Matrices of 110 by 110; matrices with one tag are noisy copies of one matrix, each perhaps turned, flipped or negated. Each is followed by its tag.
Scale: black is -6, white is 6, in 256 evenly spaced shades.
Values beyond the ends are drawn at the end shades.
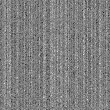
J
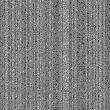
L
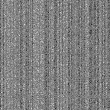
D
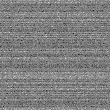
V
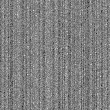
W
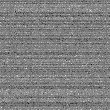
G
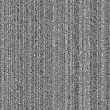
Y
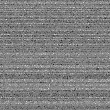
Y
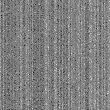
D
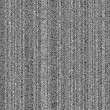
L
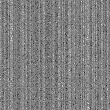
W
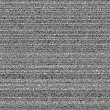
Y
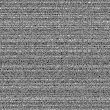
W
